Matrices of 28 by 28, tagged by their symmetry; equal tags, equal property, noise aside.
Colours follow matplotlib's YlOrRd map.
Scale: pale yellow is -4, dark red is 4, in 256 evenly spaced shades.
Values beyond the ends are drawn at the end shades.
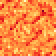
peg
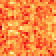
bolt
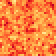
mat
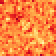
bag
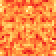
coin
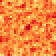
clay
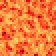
peg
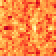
bolt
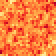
clay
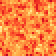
mat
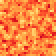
clay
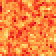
mat
